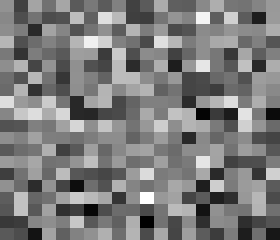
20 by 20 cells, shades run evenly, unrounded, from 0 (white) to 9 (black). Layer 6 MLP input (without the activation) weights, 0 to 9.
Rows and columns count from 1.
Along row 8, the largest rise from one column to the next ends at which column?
3
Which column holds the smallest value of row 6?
15
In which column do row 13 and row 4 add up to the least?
7
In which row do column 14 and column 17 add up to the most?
17
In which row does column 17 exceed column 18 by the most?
10
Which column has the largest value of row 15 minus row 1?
16
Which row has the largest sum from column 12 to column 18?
8
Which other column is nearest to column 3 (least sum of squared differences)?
5
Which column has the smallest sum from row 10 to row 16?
18
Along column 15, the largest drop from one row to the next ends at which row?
11
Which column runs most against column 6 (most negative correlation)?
4
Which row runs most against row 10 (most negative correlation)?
2
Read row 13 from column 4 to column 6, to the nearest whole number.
3 7 6
